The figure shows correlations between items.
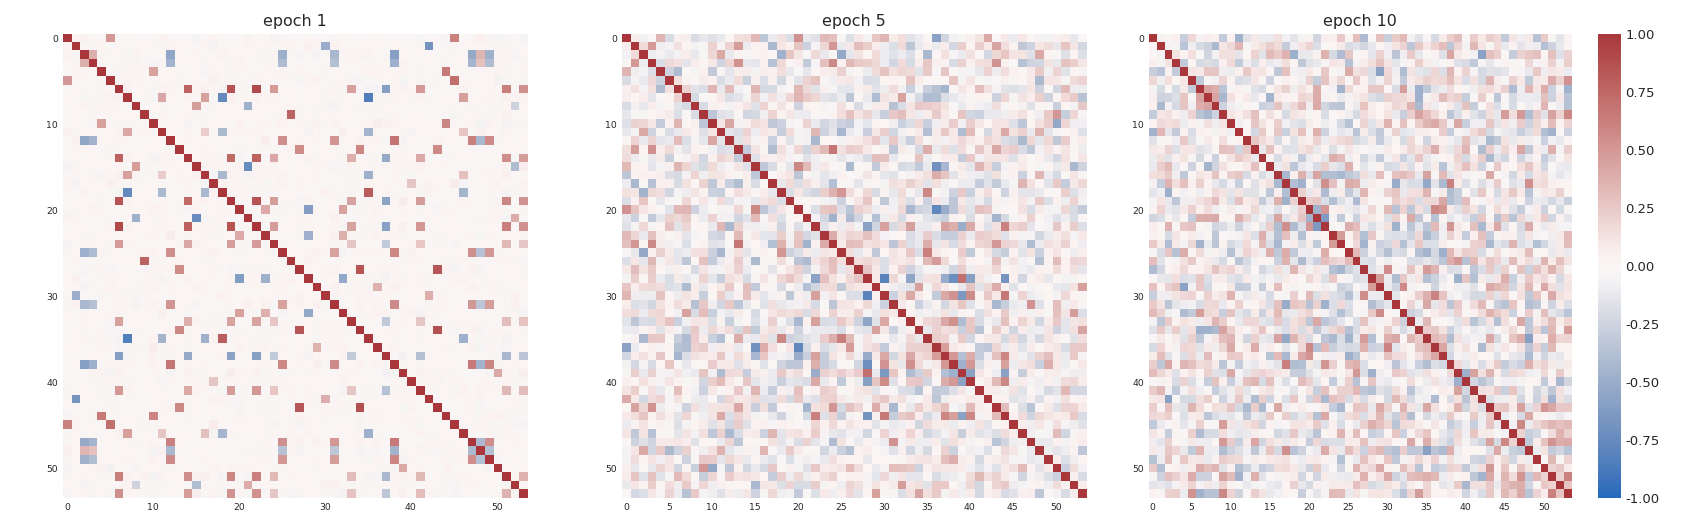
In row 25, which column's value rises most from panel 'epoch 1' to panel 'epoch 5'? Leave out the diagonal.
35
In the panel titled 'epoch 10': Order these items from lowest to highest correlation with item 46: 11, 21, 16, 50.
21, 16, 11, 50
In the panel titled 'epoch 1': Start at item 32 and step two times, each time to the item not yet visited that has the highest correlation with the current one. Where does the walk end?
23
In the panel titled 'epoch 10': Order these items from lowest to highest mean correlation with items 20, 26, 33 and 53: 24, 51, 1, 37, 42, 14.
42, 1, 14, 37, 24, 51
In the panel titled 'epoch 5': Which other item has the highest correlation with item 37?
44
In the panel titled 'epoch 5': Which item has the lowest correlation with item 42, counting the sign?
36
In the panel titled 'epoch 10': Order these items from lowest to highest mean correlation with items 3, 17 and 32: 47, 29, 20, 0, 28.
47, 20, 0, 28, 29
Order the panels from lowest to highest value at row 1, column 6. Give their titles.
epoch 10, epoch 1, epoch 5
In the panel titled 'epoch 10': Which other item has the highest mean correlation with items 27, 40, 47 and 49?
51
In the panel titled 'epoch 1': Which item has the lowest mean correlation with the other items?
37
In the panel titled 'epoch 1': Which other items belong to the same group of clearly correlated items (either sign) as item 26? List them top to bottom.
9
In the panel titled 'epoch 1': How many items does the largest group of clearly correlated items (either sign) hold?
10
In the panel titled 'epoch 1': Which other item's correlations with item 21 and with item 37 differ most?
15
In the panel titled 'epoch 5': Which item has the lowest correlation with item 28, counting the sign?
30
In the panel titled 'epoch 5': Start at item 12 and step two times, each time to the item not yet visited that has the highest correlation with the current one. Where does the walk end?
6
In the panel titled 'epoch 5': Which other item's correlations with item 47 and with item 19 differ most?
31
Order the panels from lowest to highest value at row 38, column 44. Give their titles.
epoch 1, epoch 10, epoch 5
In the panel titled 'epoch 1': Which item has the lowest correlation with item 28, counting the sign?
20
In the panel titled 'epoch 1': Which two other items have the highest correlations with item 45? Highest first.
5, 0
